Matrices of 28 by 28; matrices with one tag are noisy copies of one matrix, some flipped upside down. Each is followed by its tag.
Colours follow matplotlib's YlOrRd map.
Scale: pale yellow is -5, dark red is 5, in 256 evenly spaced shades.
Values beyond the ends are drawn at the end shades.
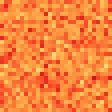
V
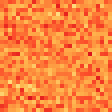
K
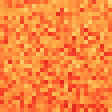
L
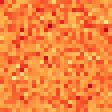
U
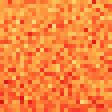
L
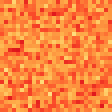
U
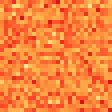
K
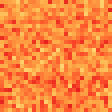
V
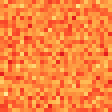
K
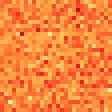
U
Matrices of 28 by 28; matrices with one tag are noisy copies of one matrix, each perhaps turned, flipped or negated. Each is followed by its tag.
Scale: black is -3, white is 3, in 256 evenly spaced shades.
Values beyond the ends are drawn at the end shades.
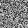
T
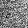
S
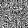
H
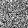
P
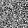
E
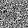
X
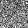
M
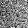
S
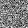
P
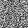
X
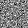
X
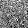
S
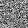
H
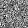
T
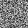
E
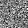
H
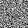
X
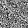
E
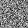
T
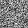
X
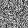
H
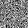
H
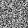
E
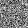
P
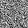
X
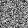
P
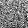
S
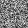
P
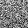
M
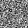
E
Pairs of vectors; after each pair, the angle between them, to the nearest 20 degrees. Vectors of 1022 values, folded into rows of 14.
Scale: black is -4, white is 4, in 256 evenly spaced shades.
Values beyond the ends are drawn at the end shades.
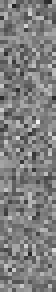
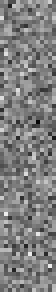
140 degrees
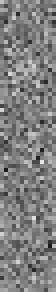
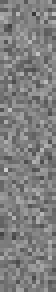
140 degrees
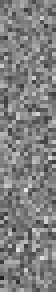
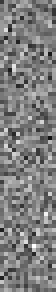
60 degrees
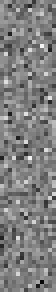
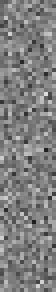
140 degrees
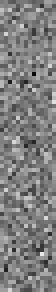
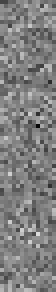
80 degrees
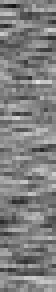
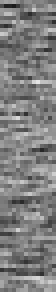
20 degrees
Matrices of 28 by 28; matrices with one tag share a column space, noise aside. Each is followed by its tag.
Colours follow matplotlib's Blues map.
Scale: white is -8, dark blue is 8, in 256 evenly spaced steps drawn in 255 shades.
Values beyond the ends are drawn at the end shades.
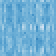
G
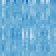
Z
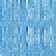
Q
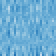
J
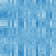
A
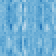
G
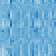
A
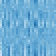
A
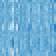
G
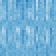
Q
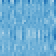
Z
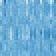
Z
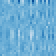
Z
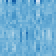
Z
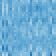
J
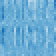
Q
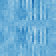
Q
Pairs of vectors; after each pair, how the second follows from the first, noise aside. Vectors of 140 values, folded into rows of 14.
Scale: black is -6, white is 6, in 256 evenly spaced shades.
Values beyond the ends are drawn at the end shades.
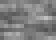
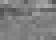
reversed, partly zeroed.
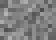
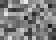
scaled up.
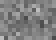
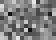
wrapped around, negated, scaled up.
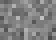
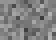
negated.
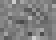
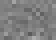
shrunk.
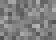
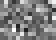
wrapped around, scaled up.
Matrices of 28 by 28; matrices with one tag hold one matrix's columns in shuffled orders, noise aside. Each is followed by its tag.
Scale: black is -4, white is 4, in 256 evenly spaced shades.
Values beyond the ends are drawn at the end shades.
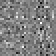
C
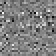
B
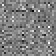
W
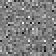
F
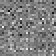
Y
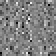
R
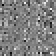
R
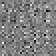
W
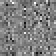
R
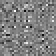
W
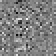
Y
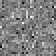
C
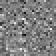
Y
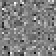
R
